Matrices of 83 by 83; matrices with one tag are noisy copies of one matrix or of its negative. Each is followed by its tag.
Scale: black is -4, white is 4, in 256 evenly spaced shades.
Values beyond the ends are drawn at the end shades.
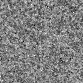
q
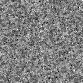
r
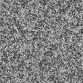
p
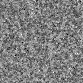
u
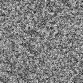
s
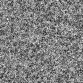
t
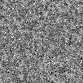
p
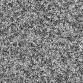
t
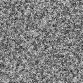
s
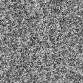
r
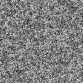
q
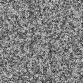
u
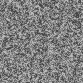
u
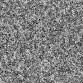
p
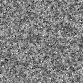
t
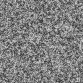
t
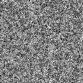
u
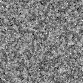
p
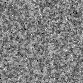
u
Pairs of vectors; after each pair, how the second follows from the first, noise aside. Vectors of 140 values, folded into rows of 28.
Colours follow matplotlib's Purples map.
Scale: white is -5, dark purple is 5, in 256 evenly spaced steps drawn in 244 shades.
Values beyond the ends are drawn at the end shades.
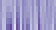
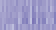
wrapped around, shrunk.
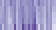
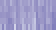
negated, shrunk.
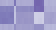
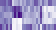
reversed, negated, scaled up.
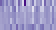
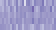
negated, shrunk.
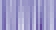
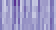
reversed.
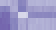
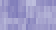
wrapped around, shrunk.
